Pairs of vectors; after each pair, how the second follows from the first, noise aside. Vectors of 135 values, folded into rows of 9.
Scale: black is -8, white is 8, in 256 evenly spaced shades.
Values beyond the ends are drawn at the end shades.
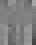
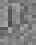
wrapped around.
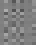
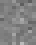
reversed, negated, partly zeroed.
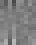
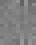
reversed, negated, shrunk.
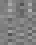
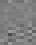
partly zeroed.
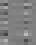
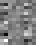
scaled up.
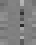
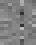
copied.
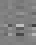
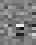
scaled up.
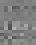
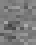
sign-scrambled.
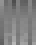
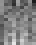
scaled up.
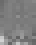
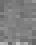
partly zeroed.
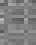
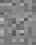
sign-scrambled.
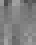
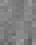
reversed, shrunk.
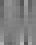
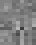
wrapped around.
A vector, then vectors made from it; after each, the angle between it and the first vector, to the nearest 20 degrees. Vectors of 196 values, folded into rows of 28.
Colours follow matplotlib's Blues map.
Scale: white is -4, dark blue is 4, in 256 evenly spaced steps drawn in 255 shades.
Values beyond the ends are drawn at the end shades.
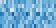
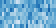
120 degrees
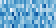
40 degrees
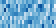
100 degrees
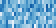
120 degrees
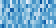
100 degrees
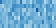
120 degrees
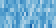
60 degrees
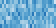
60 degrees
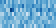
160 degrees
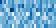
160 degrees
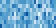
80 degrees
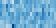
60 degrees
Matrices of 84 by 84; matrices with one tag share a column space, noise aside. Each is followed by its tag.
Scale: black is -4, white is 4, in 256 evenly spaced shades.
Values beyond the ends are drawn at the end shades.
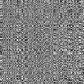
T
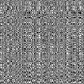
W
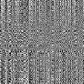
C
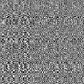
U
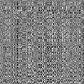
W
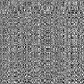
W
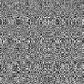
U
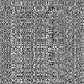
W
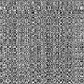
W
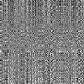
C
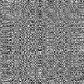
T
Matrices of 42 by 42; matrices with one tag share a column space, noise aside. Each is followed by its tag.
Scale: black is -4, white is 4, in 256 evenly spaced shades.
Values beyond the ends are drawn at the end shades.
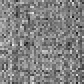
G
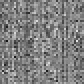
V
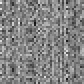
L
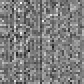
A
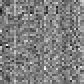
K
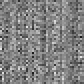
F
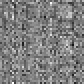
G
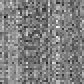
A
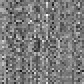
V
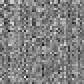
L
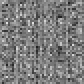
L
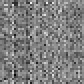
A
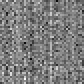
F
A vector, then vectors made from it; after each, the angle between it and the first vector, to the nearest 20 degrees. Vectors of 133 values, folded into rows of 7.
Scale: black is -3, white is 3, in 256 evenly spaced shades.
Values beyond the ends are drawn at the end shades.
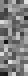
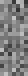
120 degrees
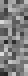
20 degrees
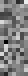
40 degrees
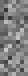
60 degrees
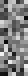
20 degrees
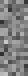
160 degrees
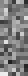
160 degrees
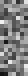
20 degrees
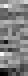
60 degrees
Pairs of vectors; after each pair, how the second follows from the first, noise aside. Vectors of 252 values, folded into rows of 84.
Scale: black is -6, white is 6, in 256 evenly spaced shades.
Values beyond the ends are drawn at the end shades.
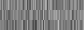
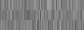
reversed, negated, shrunk.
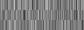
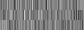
sign-scrambled.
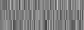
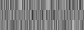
wrapped around, negated.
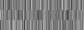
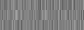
reversed, negated, shrunk.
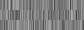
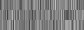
reversed.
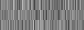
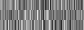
reversed, negated, scaled up.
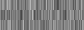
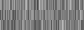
wrapped around, negated.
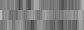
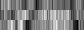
wrapped around, negated, scaled up.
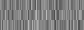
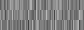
sign-scrambled.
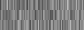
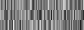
wrapped around, negated, scaled up.
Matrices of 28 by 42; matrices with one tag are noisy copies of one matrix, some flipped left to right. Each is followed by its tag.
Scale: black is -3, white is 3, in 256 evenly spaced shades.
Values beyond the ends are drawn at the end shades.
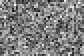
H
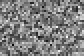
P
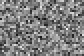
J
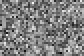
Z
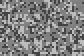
P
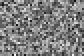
P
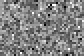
J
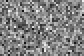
H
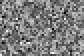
P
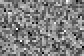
Z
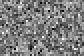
H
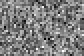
H
